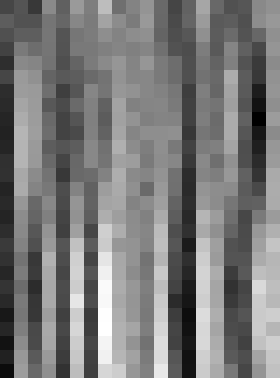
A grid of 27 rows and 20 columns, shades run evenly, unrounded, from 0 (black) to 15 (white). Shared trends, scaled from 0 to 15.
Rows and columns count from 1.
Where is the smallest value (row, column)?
9, 19
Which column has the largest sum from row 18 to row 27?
8
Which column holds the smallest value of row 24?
14
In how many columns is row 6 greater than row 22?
10
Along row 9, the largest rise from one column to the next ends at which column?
20
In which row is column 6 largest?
22
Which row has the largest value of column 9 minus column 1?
27
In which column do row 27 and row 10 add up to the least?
1
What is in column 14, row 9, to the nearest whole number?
4
